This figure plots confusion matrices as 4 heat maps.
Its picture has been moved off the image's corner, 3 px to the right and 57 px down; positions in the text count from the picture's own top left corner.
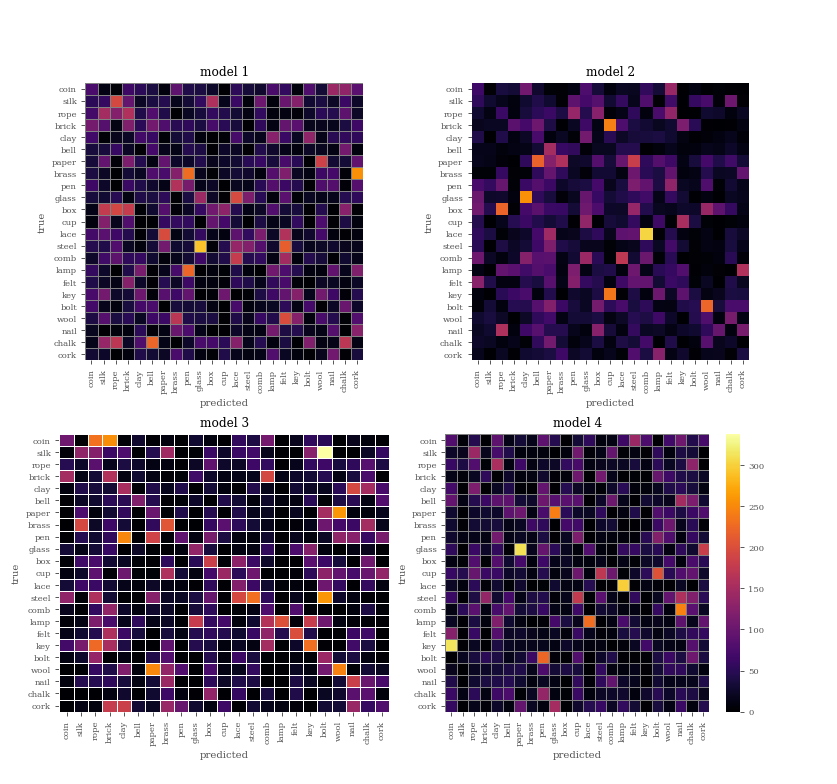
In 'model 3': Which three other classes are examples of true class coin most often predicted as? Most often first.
brick, rope, comb
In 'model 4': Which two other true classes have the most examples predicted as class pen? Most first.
bolt, chalk
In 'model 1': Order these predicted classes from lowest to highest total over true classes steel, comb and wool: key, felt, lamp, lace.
lamp, key, lace, felt
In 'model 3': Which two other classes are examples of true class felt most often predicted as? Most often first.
brick, comb
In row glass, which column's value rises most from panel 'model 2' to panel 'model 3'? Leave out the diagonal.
key
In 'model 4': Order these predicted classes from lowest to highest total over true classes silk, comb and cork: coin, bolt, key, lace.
key, lace, coin, bolt
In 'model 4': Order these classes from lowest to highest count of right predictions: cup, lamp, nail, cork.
nail, cork, lamp, cup
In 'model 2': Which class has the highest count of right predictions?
paper
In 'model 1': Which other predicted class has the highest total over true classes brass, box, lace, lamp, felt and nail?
pen
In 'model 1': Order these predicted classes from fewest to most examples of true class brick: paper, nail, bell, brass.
nail, brass, paper, bell
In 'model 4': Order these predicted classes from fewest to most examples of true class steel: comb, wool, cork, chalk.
comb, cork, wool, chalk
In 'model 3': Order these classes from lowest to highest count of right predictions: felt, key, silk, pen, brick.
pen, silk, brick, felt, key
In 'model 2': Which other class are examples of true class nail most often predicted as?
rope
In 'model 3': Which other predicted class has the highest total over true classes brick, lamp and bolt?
comb
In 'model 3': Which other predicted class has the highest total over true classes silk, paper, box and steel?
bolt
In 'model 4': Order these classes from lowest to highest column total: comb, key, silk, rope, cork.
silk, key, comb, cork, rope
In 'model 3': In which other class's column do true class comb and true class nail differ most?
brass
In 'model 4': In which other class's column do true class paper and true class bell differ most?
glass
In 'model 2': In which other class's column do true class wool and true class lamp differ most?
cork
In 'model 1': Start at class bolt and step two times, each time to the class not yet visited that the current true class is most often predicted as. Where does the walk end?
bell
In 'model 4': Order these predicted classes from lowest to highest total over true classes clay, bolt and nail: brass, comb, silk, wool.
silk, brass, wool, comb
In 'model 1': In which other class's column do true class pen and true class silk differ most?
rope
